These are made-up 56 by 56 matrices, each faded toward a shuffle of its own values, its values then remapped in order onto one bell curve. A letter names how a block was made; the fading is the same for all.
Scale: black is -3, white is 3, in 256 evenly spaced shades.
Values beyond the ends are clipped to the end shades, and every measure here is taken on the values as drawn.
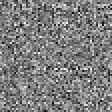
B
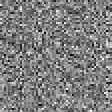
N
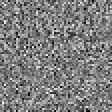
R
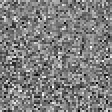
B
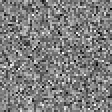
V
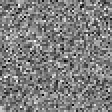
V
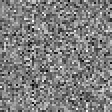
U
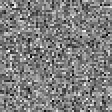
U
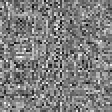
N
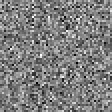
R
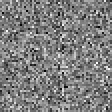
U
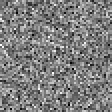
V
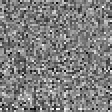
B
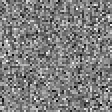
V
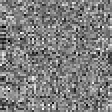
N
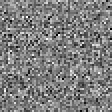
R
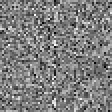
U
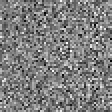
U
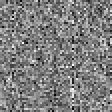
U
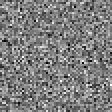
R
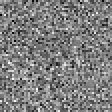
R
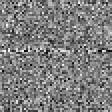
B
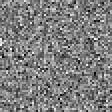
V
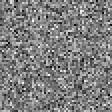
V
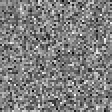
U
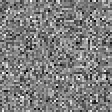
N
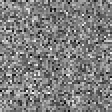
B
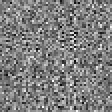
N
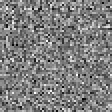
B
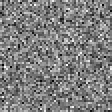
V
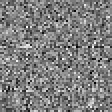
B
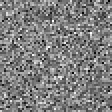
V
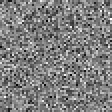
V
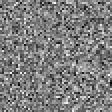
R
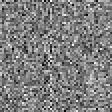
N
